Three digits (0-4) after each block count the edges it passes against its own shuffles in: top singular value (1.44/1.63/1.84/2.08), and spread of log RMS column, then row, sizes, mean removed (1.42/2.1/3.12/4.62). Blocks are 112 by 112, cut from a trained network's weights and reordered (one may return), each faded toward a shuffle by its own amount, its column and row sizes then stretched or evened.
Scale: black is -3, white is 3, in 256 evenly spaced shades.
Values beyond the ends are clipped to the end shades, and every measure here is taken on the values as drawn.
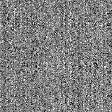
2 1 1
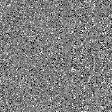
0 2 1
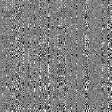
4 4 2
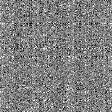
2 1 2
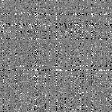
2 3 3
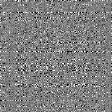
2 3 3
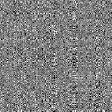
4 3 2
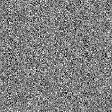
1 2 1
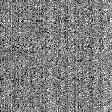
3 0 2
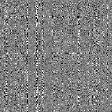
4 3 2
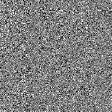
1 2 1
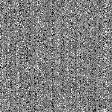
1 2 0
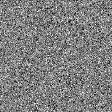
0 1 0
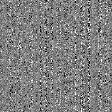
0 3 0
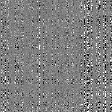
2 4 2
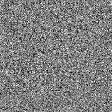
2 0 1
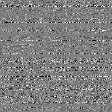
0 1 4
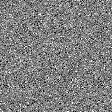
0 0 1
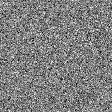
0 0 0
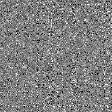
2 2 2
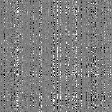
2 4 2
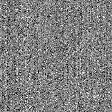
1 1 1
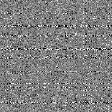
1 2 3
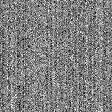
3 1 0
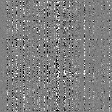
1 4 2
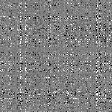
0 3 3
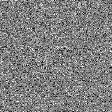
0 0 2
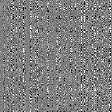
4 4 2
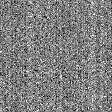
2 0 1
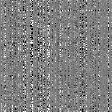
2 4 2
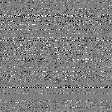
1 1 4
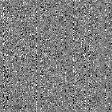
1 3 1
